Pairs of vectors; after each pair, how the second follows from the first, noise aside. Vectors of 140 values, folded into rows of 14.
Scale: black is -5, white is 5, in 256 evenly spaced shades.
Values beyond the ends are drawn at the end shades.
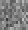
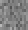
wrapped around, negated, shrunk.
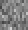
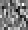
reversed, scaled up.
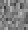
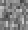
reversed, negated.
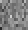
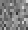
reversed, negated.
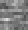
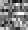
wrapped around, scaled up.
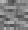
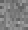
wrapped around, negated, shrunk.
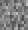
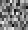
wrapped around, scaled up.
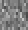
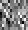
reversed, scaled up.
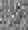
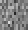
reversed, negated.
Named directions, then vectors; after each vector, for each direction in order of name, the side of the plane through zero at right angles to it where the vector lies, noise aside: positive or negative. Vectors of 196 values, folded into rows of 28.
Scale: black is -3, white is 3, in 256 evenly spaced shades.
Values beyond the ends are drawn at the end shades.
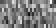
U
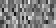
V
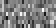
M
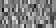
negative, negative, positive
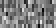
negative, negative, positive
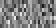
positive, negative, positive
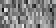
negative, negative, positive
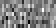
positive, positive, positive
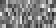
negative, positive, positive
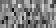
positive, positive, positive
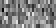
negative, negative, positive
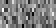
positive, positive, negative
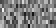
negative, positive, negative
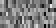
positive, negative, negative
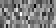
positive, negative, positive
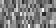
positive, negative, positive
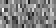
positive, positive, negative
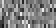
positive, negative, positive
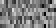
positive, negative, negative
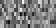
negative, positive, negative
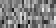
positive, positive, positive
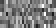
negative, positive, positive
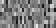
positive, negative, negative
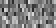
negative, negative, positive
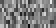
negative, positive, negative
